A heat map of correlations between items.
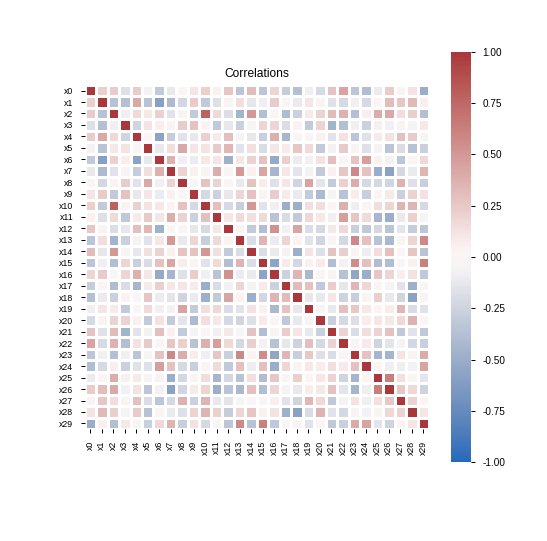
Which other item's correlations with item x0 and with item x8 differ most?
x23
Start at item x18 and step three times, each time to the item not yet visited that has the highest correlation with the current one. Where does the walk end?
x4
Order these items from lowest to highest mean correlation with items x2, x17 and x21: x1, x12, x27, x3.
x3, x1, x27, x12
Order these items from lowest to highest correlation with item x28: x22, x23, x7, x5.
x5, x22, x7, x23
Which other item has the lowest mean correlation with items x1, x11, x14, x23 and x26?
x18
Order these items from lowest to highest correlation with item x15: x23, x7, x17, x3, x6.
x17, x3, x6, x7, x23
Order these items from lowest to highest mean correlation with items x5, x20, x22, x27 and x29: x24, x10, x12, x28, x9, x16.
x9, x16, x12, x28, x24, x10
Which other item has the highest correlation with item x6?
x24
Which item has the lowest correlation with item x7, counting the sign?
x26
